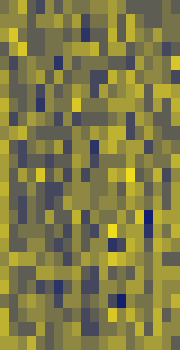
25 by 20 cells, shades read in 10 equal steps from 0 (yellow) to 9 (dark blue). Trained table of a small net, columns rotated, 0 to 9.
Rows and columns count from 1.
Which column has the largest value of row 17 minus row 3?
2
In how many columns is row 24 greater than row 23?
7
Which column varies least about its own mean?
12
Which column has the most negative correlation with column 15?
8
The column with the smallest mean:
1
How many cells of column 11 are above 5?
11
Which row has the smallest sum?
19
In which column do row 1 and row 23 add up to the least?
13
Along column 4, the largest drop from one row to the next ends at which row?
25
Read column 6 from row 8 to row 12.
4 5 6 5 7
